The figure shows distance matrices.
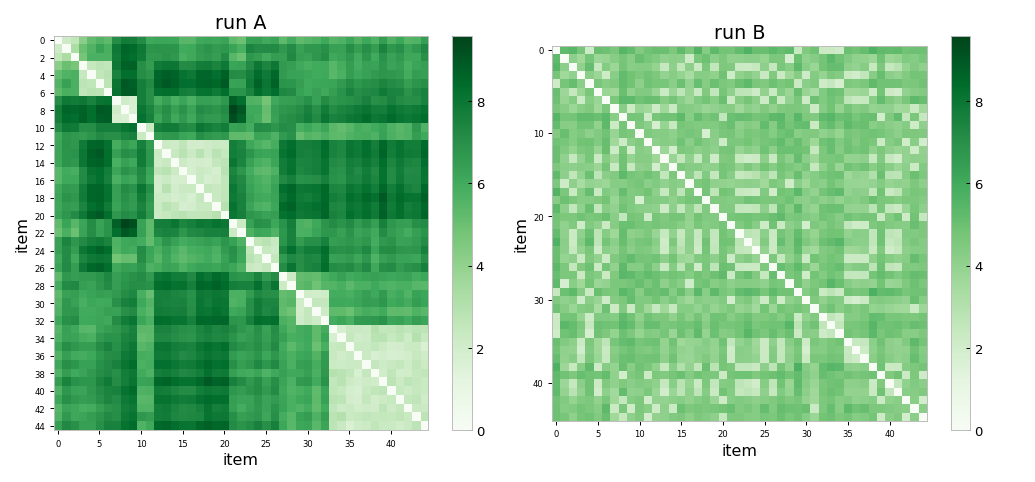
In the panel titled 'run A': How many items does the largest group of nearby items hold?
12
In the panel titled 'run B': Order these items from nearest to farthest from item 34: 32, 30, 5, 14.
32, 14, 30, 5
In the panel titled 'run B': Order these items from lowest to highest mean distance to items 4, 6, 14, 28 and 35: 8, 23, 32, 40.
32, 40, 23, 8
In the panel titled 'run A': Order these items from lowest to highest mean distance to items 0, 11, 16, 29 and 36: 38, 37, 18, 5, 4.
38, 37, 18, 4, 5
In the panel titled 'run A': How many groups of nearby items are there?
10
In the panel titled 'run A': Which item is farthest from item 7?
21
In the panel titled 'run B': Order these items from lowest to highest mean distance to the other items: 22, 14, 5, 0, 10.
5, 22, 14, 10, 0
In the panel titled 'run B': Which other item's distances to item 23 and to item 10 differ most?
18
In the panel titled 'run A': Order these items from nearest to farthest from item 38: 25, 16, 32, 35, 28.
35, 25, 28, 32, 16
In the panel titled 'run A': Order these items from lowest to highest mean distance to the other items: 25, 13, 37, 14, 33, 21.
33, 37, 25, 14, 13, 21
